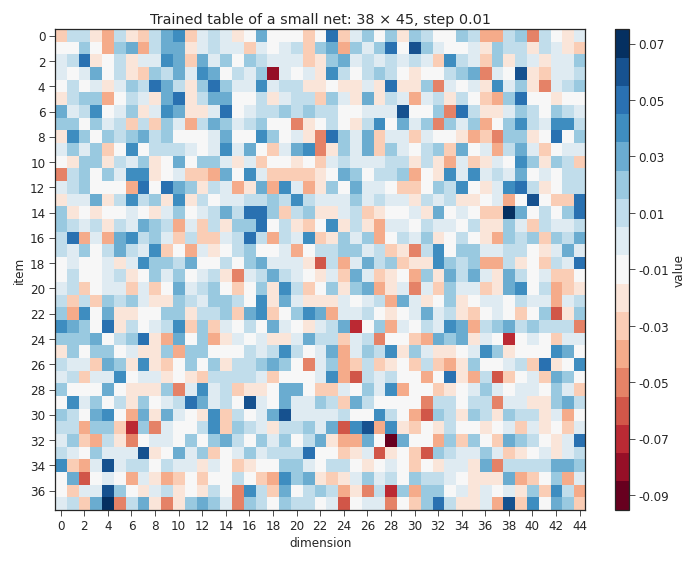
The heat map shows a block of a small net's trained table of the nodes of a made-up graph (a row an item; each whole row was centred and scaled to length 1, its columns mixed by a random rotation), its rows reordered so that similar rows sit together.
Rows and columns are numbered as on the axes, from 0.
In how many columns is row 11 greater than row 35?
26
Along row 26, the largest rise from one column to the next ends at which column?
41
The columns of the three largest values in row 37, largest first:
4, 38, 32
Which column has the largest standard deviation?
28
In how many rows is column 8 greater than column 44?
14
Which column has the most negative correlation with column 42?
10
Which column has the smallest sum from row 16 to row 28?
30
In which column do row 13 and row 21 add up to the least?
42
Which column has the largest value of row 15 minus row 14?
23
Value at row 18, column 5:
-0.02
